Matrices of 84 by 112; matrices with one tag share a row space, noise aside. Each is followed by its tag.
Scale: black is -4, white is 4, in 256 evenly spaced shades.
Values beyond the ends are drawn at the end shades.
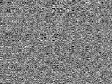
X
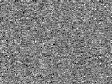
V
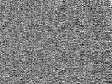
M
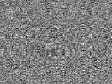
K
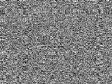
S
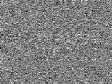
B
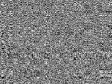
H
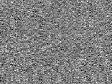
V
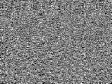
V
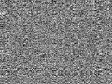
S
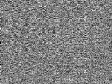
B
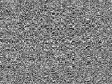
X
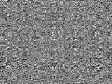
S
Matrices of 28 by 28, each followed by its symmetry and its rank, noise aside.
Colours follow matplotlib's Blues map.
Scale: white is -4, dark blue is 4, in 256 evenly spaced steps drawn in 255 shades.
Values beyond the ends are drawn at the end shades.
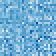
symmetric, rank six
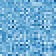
antisymmetric, rank six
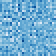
antisymmetric, rank six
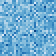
symmetric, rank six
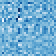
no symmetry, rank four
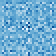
antisymmetric, rank four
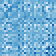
symmetric, rank three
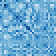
symmetric, rank four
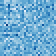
no symmetry, rank six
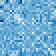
symmetric, rank six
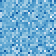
no symmetry, rank four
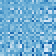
no symmetry, rank three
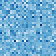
no symmetry, rank four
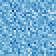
no symmetry, rank six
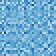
symmetric, rank four
